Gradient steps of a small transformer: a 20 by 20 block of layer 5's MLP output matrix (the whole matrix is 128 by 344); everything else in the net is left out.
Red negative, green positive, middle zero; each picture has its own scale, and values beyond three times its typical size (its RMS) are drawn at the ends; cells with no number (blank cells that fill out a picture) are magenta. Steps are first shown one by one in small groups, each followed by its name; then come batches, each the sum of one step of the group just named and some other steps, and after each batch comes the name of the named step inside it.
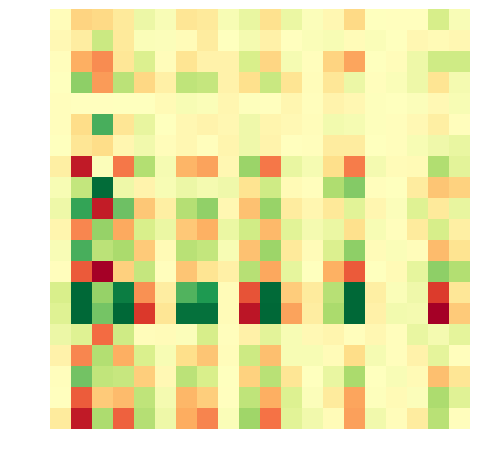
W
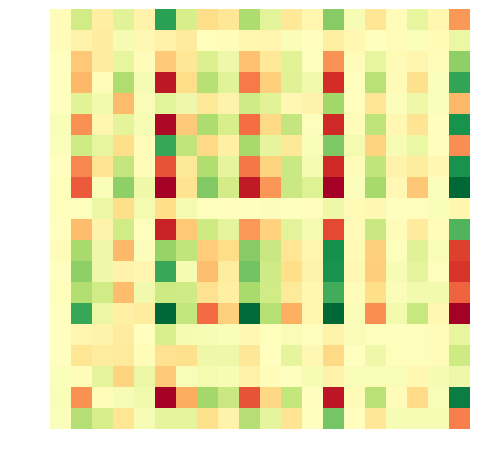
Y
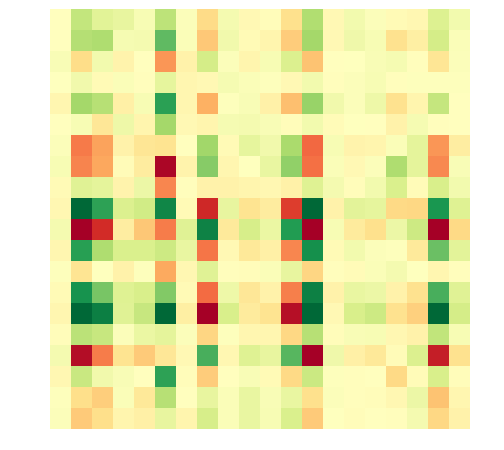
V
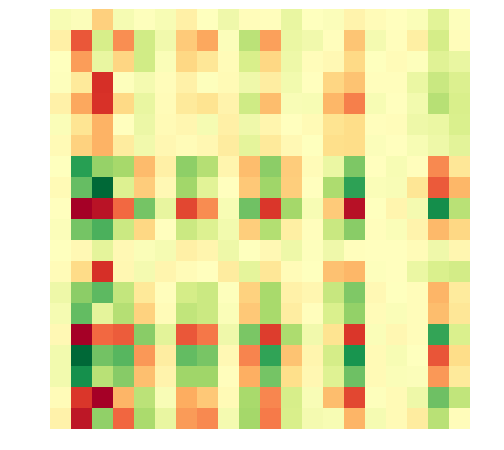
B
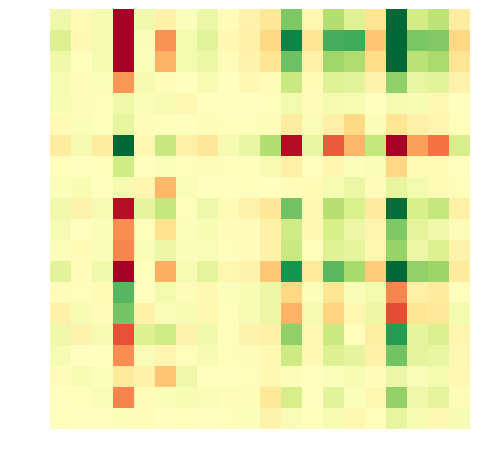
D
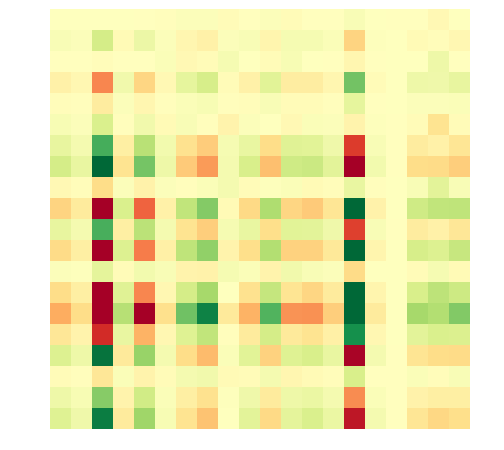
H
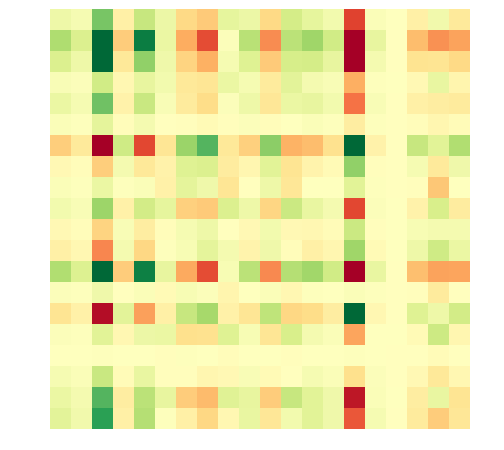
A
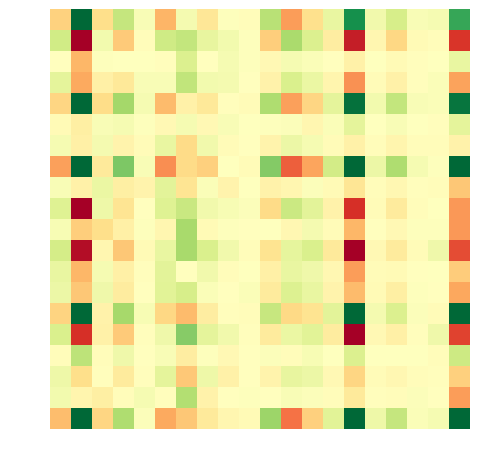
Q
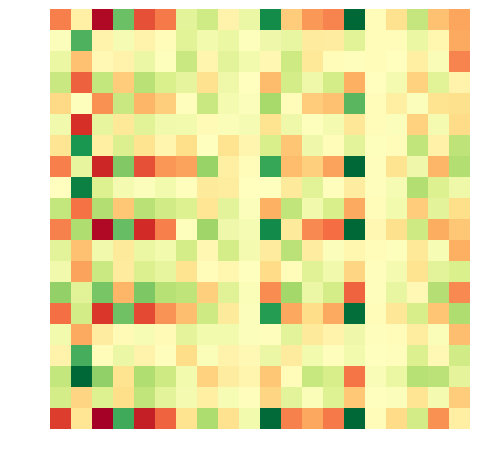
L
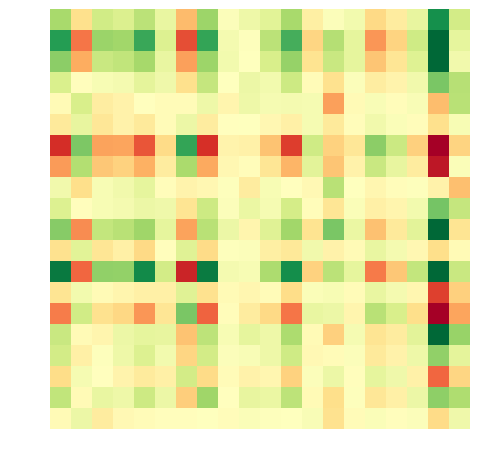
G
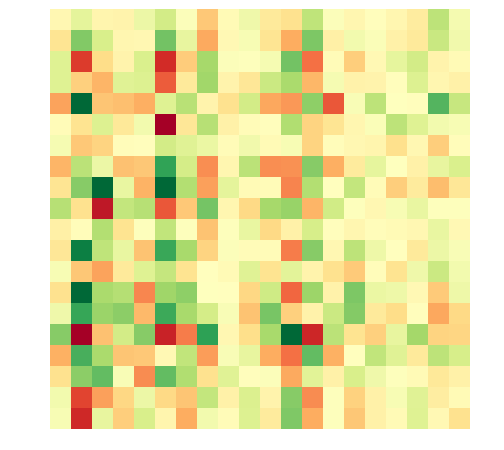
W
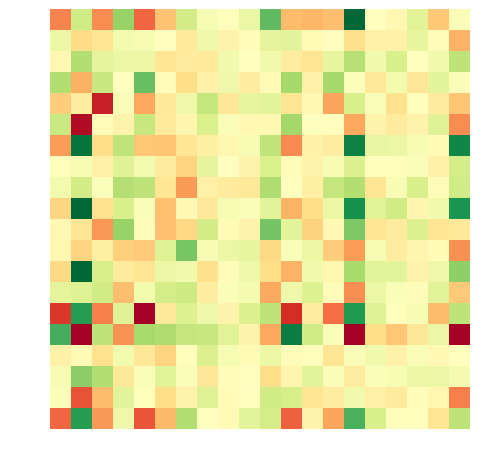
L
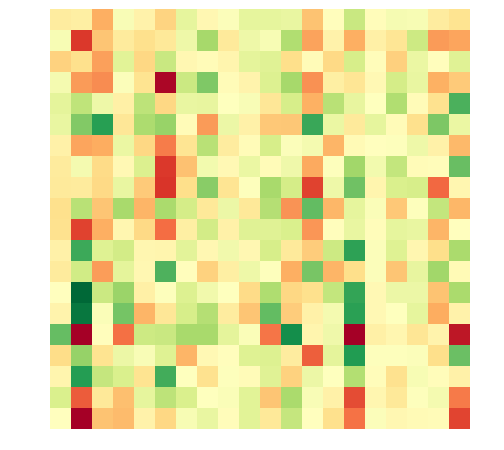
W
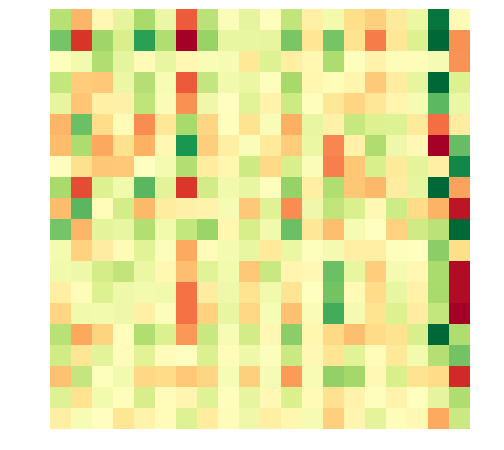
G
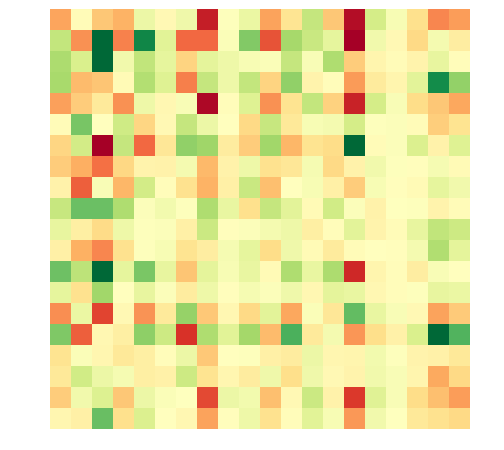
A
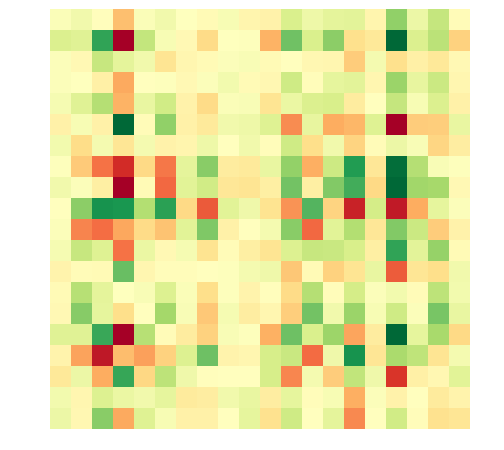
V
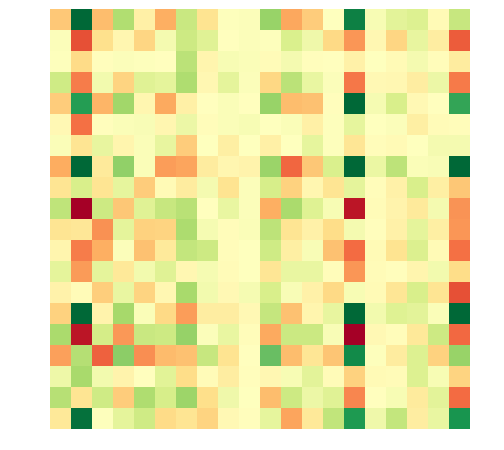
Q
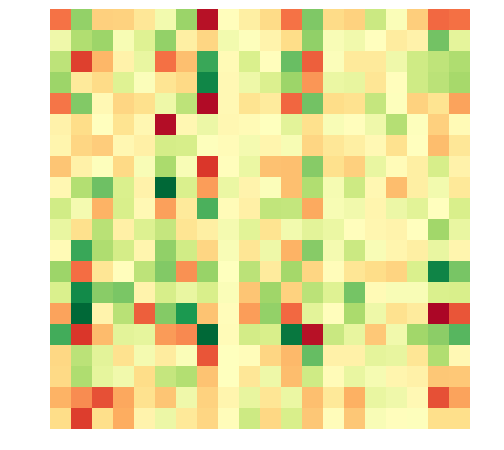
W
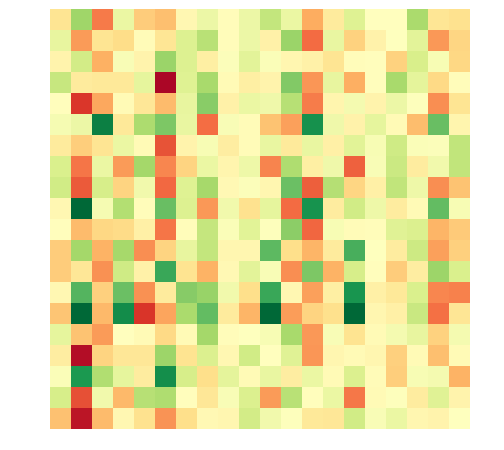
W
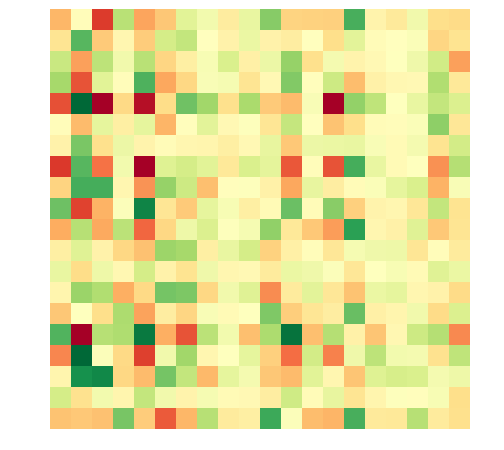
L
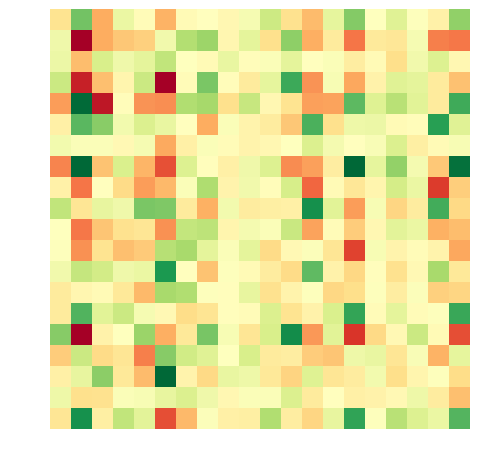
Q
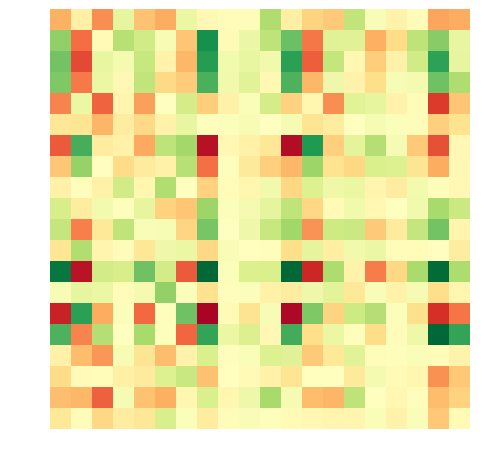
G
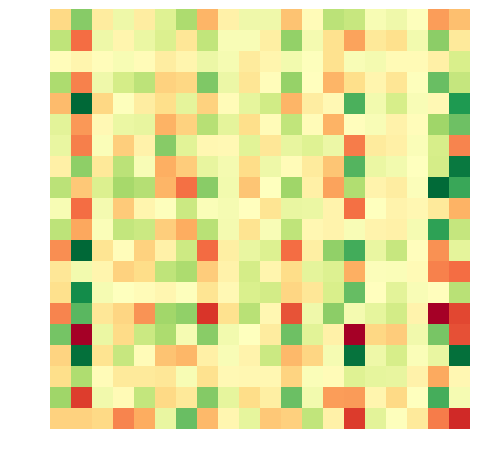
Y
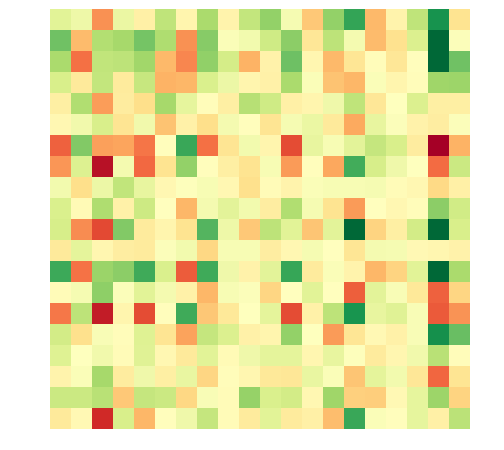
G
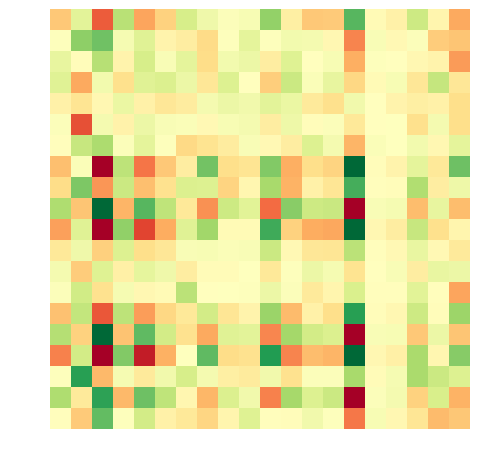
L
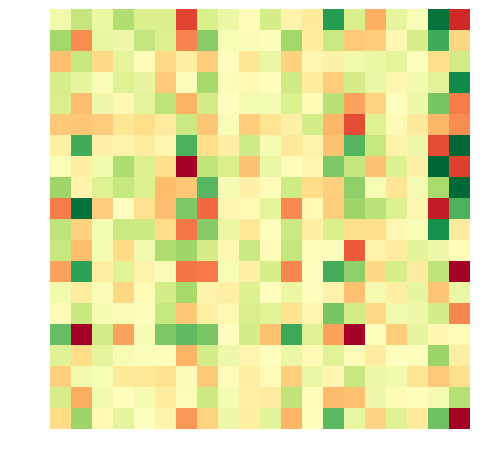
Y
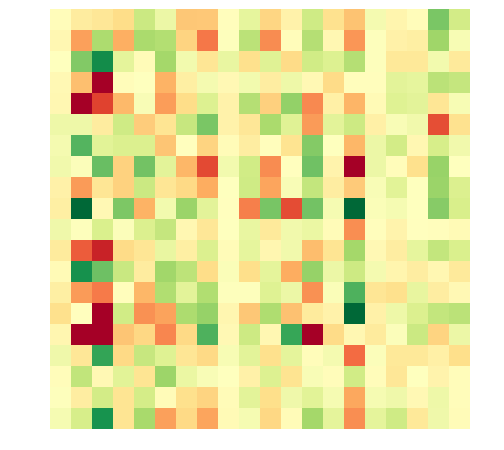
H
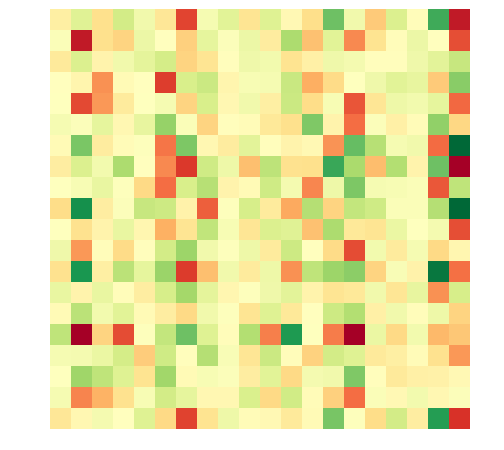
B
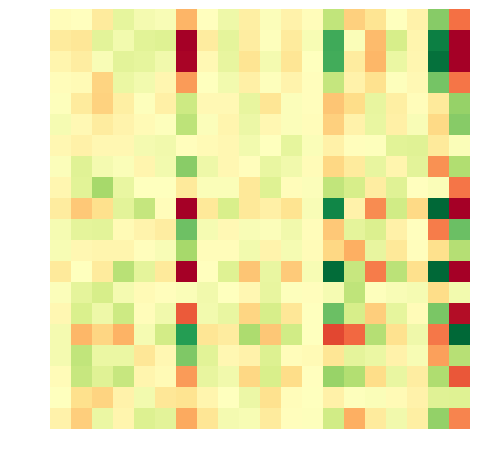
B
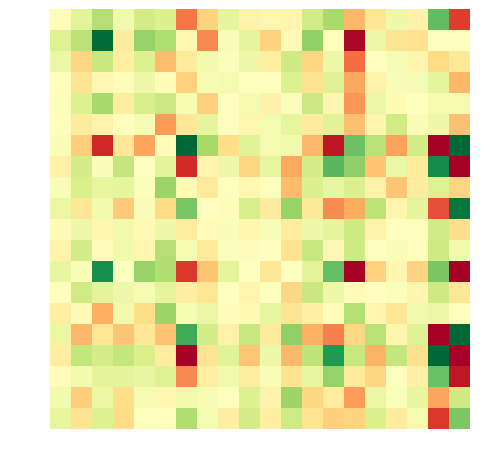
A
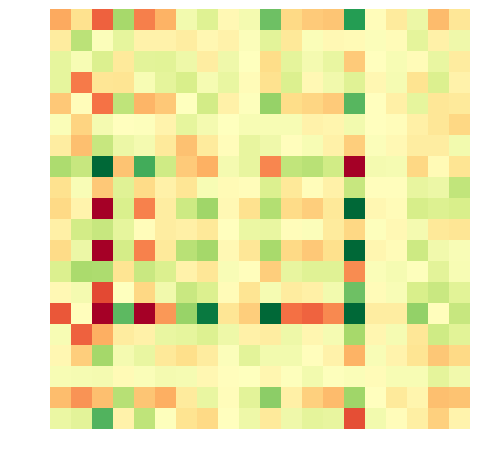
H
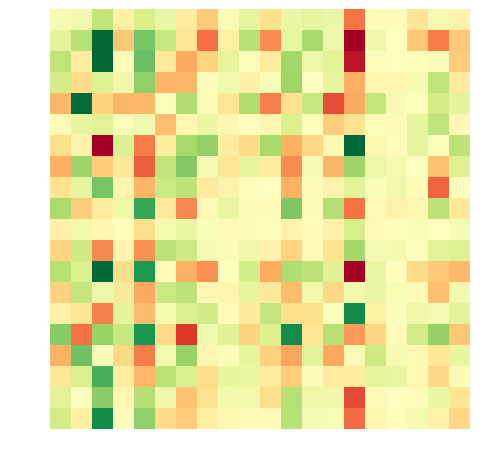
A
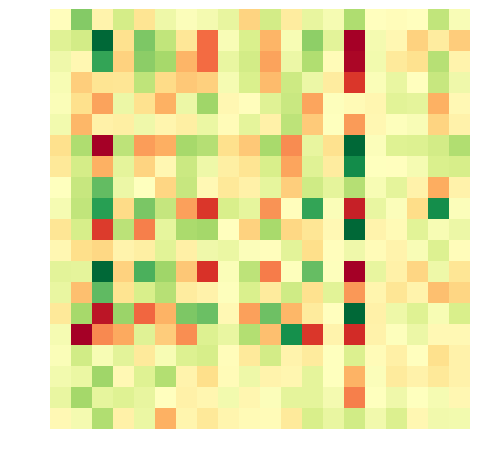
A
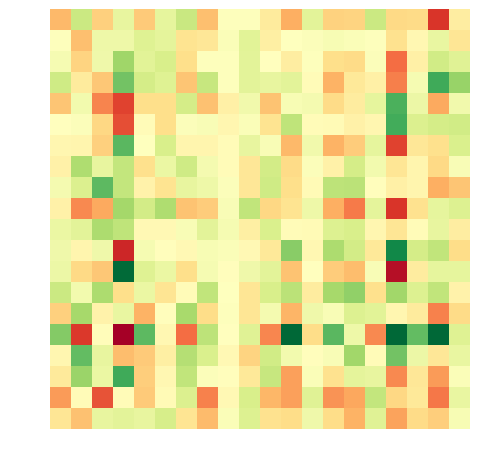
B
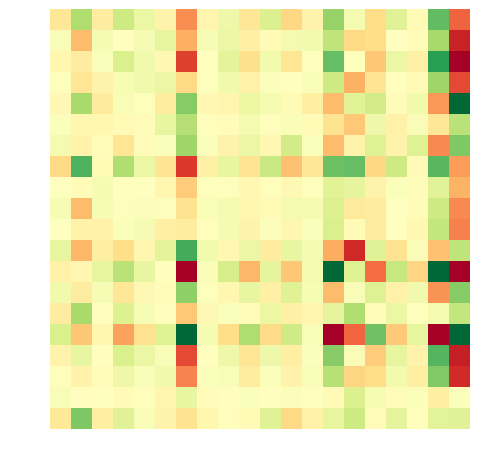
Q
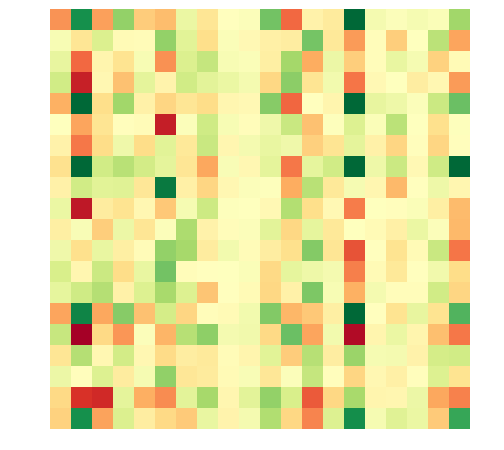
Q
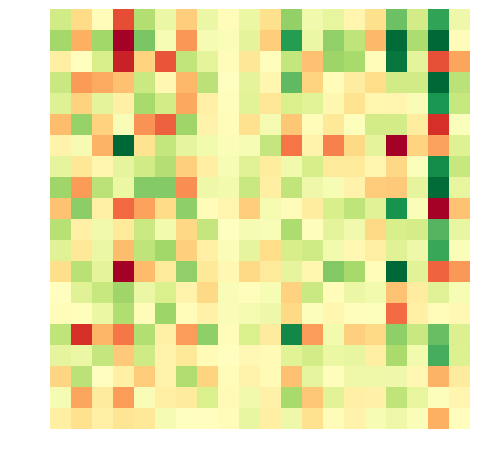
D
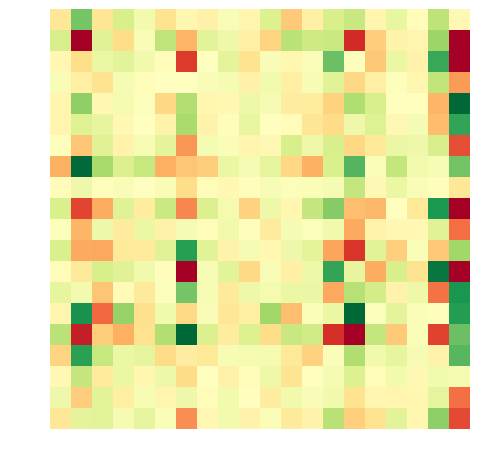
Q
